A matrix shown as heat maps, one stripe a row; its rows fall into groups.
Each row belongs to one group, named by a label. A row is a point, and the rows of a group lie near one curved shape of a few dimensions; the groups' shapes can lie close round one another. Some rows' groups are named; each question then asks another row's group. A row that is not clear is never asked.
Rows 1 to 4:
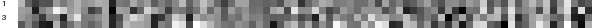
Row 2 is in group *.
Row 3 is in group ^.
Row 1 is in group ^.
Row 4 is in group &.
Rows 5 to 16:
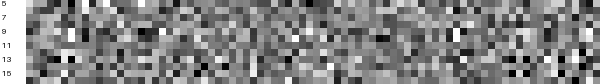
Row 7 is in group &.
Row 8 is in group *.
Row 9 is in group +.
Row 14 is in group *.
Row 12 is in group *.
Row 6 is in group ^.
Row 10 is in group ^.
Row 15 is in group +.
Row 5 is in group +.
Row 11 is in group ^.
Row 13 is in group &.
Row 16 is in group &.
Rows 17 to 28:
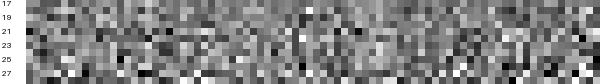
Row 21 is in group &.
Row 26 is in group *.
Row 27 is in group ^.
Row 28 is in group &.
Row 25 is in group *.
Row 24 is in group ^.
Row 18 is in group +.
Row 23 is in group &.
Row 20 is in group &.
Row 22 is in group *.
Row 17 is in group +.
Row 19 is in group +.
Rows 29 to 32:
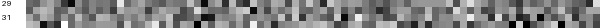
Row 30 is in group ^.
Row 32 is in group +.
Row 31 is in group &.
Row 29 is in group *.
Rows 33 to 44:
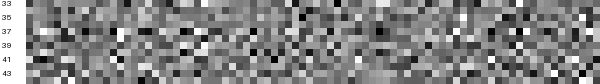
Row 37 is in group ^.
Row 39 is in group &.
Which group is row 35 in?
*
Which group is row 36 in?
&
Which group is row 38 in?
*
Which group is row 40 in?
^
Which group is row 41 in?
^
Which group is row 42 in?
*
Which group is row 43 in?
+
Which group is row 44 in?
+
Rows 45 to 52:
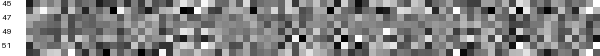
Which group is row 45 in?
&
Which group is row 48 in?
&
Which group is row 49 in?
&
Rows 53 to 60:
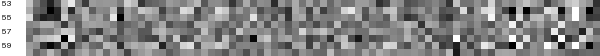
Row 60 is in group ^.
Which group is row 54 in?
&
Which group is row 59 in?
&
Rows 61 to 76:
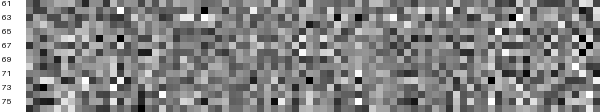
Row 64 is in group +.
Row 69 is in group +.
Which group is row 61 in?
+
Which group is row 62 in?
*
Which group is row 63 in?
&
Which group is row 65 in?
&
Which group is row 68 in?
*
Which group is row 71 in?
*
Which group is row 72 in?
^
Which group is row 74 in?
+
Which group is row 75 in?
^
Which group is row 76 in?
+
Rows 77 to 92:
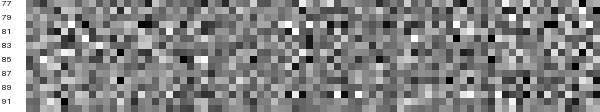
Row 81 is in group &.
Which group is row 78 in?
*
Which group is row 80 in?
^
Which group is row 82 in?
^
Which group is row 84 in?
*
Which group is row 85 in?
^
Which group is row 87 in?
&
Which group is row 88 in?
*
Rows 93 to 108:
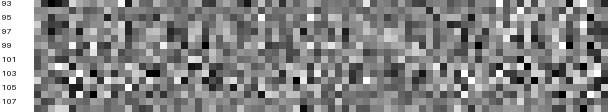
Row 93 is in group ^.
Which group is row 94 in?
+
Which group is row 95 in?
*
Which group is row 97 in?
^
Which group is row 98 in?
&
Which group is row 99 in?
+
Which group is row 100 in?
^
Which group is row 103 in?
^
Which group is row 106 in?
+
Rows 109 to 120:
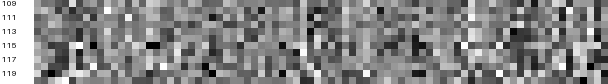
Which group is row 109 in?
&
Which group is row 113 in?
*
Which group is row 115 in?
^
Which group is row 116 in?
&
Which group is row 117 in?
&
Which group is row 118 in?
+
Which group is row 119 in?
^
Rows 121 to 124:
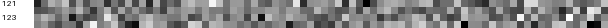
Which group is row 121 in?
&
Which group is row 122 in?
+
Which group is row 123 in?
+
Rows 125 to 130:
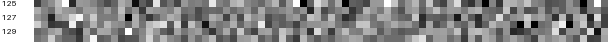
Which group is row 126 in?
&
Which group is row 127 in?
*
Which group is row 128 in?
+
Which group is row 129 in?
*
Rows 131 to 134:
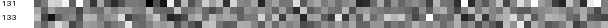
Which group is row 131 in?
+
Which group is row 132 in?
&
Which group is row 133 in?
^
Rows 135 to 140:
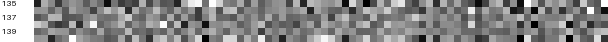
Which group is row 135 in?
&
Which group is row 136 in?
*
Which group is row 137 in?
^
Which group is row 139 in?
&
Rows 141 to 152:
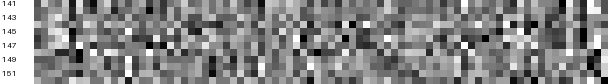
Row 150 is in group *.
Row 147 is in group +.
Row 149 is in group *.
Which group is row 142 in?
+
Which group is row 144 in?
&
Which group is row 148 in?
+
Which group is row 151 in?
*
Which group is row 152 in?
*
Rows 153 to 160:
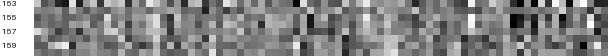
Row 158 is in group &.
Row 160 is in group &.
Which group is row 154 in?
+
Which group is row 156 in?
*
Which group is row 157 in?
+
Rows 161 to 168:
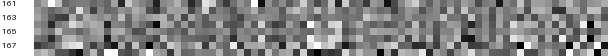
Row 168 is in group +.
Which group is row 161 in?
^
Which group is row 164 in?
*
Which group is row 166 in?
*
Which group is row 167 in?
+
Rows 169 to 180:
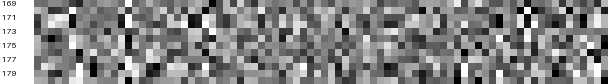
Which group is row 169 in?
*
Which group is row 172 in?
^
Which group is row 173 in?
&
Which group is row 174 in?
^
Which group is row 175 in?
*
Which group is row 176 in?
^
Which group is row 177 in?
*
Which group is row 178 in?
^
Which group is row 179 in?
^
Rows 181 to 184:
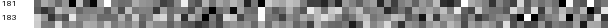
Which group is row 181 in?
+
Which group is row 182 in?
*
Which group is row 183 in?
+
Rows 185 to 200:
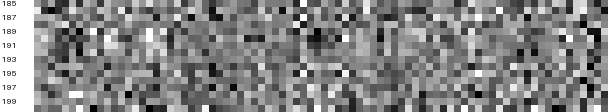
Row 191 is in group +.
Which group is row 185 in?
&
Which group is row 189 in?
+
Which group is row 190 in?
+
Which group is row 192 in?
+
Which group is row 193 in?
&
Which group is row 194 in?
*
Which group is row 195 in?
&
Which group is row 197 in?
*
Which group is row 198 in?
*
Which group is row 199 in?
&
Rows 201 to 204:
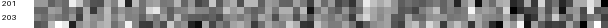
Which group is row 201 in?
*
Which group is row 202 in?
*
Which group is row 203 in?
&
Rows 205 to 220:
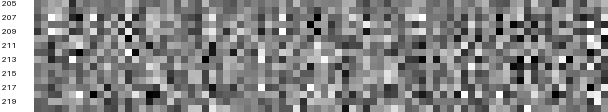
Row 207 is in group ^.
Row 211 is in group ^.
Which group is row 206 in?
^
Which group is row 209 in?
^
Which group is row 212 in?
*
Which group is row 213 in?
+
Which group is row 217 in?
*
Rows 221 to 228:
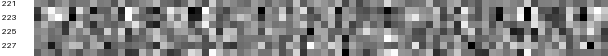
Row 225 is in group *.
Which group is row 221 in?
&
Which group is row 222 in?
^
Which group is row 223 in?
^
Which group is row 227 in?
*
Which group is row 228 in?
&
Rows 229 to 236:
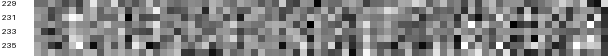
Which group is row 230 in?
&
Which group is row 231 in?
*
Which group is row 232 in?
*
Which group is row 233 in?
^
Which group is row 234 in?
*
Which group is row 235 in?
^
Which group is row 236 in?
&
